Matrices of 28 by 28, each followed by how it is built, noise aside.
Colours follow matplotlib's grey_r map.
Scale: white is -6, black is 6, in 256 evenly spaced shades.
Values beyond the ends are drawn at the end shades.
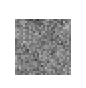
smooth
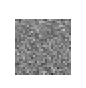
repeating columns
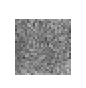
smooth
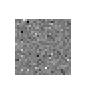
sparse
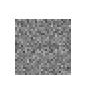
repeating columns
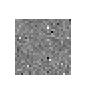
sparse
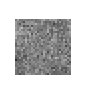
smooth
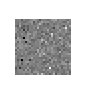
sparse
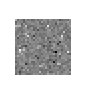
sparse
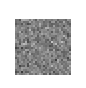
repeating rows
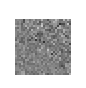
upper triangular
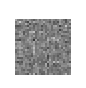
low rank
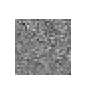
upper triangular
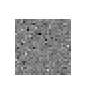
sparse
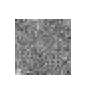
smooth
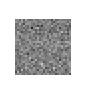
repeating columns
